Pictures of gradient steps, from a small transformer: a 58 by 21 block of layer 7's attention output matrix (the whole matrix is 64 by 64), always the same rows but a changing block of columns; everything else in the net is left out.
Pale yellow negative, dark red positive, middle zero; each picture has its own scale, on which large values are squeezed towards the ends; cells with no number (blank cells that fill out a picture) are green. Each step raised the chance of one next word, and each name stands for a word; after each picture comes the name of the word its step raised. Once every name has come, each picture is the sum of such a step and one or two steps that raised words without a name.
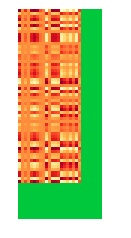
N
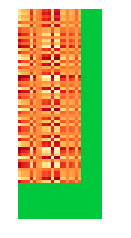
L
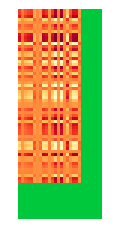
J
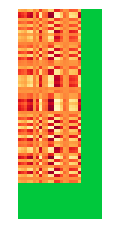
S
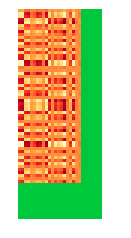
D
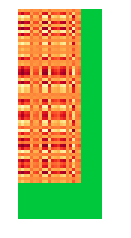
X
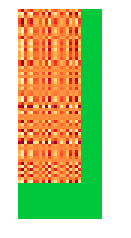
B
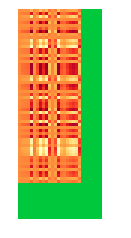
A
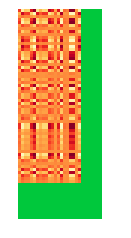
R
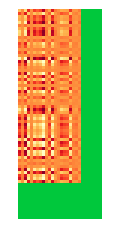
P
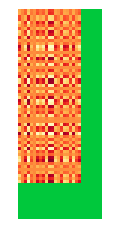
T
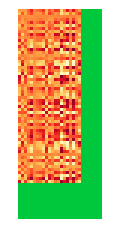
D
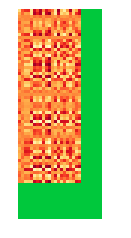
A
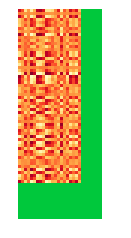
P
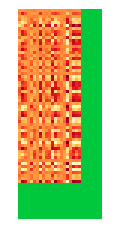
B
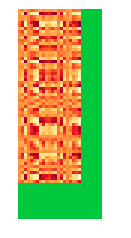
R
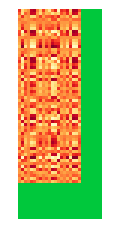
A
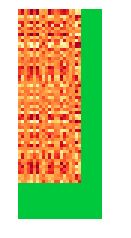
X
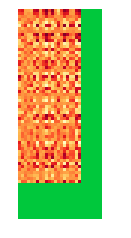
J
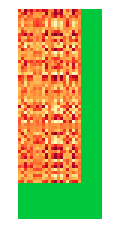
B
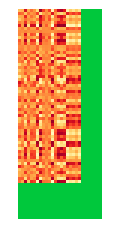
N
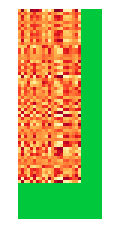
N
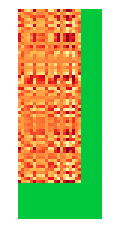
N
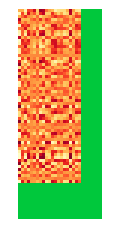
B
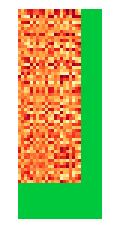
X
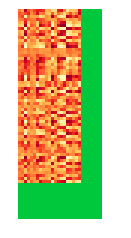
T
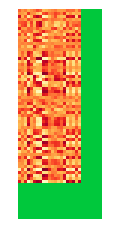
P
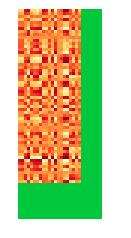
L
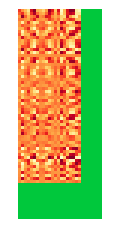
L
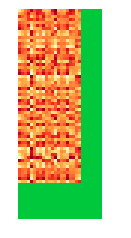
L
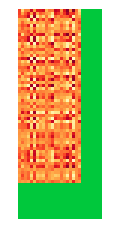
J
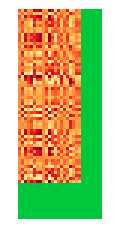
N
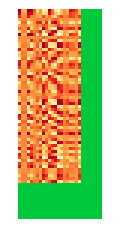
T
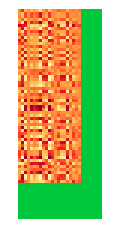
S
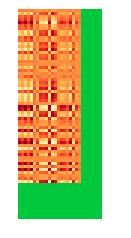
B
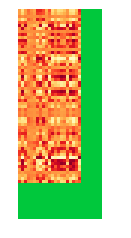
L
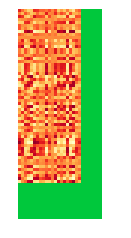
A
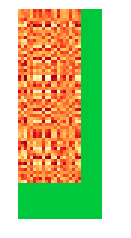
L
